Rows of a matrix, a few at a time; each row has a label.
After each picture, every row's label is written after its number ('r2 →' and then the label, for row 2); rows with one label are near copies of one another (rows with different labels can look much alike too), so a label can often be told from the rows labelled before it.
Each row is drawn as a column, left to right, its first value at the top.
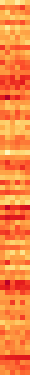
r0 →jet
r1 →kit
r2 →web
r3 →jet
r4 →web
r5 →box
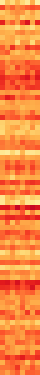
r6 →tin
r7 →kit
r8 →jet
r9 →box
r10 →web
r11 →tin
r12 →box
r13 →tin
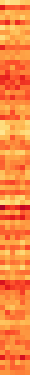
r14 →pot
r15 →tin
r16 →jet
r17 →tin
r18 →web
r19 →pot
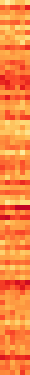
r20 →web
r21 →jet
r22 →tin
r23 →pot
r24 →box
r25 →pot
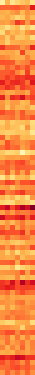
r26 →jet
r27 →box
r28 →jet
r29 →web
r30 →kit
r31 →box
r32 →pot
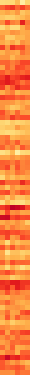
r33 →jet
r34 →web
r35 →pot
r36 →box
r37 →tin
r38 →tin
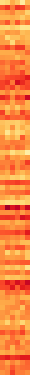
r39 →jet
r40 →pot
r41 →box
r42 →pot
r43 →jet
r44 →kit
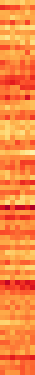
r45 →pot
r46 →pot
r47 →web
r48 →pot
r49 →box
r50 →kit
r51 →box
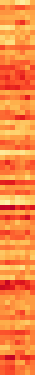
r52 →box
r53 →box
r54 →box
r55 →tin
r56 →tin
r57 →jet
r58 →box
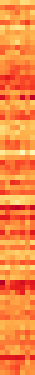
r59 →kit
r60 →web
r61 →box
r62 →box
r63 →kit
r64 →tin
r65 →kit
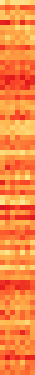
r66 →tin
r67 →web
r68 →tin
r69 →jet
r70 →tin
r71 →jet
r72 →web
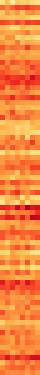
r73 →tin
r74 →web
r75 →jet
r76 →pot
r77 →web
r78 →pot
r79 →web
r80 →web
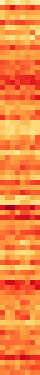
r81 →tin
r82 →pot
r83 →pot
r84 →tin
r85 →web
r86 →web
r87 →pot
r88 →jet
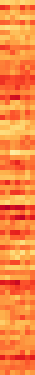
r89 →pot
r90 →pot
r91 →kit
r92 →kit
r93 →web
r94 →jet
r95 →web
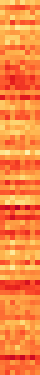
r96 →kit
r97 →box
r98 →web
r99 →box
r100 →jet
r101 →kit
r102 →web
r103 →kit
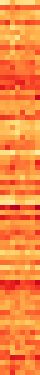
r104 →tin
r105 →tin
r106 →box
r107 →pot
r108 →jet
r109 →tin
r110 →tin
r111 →kit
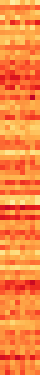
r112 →web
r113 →box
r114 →tin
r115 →web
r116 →box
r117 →tin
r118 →kit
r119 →tin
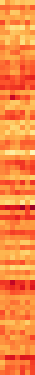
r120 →tin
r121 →box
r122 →kit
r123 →kit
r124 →box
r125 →web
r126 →box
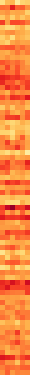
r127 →web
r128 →box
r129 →pot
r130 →tin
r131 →web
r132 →kit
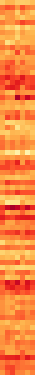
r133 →web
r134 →box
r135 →box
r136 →kit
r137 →web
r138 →kit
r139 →kit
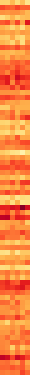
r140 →web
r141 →web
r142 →box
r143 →web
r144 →box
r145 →tin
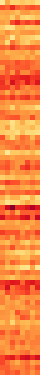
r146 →jet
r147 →box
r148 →pot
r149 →tin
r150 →web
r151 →web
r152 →pot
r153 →web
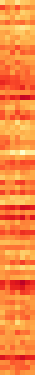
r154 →jet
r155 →web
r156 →kit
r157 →jet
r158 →kit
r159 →kit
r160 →kit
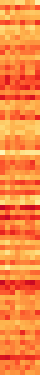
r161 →kit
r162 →web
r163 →kit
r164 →jet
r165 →tin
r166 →kit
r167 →kit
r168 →tin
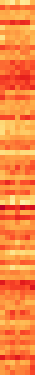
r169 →pot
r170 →tin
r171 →tin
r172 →web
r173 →tin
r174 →tin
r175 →box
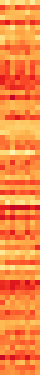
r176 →web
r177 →tin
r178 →kit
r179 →tin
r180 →tin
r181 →kit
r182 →tin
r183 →pot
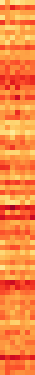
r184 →web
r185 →box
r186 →pot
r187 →jet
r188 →web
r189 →pot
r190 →web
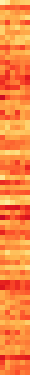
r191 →jet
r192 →tin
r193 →box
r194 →box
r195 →web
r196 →web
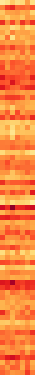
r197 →tin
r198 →jet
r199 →pot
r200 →jet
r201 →tin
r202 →box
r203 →tin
